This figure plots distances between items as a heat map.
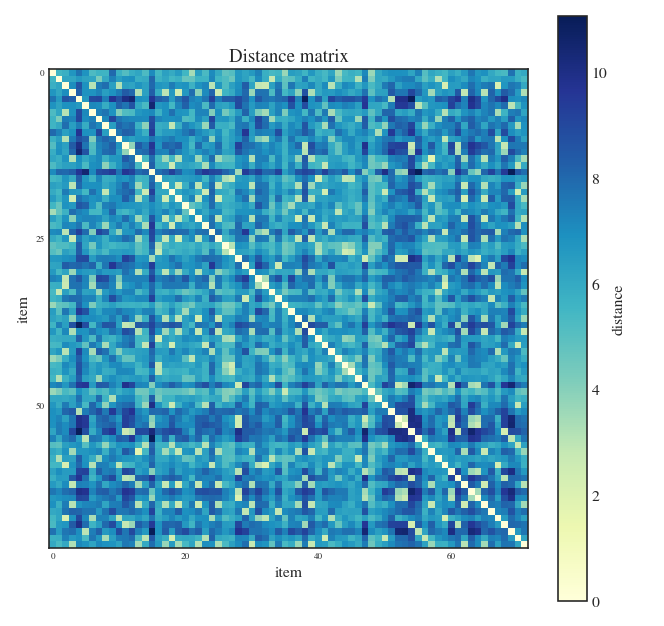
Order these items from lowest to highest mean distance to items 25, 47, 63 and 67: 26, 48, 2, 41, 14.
48, 2, 26, 14, 41
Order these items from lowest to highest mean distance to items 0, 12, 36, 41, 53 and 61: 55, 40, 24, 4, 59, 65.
59, 40, 65, 24, 55, 4
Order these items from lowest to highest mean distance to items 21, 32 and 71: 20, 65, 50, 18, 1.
1, 20, 65, 18, 50
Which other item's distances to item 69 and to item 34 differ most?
29
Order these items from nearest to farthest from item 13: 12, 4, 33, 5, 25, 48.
25, 48, 33, 5, 4, 12
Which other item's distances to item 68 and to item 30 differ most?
54
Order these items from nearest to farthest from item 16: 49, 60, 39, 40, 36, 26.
40, 26, 49, 36, 60, 39
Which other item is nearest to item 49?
9
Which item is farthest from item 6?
4
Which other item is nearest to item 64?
28
